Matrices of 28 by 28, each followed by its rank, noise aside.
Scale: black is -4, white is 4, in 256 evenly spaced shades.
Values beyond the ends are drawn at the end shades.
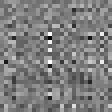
three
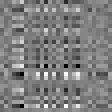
one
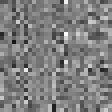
four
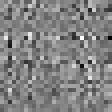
four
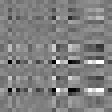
one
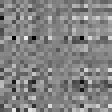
two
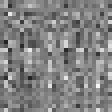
four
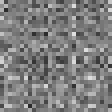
three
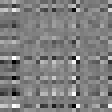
one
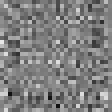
four
